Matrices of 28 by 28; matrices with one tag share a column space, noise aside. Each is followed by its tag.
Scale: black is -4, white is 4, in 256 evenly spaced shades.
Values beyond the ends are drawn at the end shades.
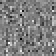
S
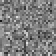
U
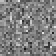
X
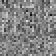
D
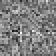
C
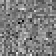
U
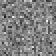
X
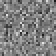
C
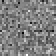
C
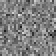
C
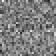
C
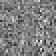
S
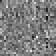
D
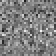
C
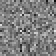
C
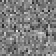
C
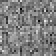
S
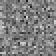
X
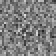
C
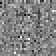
D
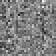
D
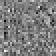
S
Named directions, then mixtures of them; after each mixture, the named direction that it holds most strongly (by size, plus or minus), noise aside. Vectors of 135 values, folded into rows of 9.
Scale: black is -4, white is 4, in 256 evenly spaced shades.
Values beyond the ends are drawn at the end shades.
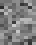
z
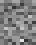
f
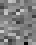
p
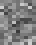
z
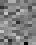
p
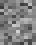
z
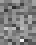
f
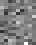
p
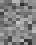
f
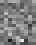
f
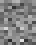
f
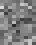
z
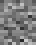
f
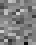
p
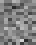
f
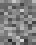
f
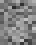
f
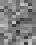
z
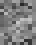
z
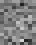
f
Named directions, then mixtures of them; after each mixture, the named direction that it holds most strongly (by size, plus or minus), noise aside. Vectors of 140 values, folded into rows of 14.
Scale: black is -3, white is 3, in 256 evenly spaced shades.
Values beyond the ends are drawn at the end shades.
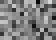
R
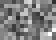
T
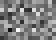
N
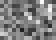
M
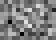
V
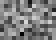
V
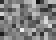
M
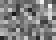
M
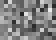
R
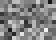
R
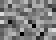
V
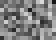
M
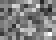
M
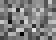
N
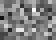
N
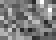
M
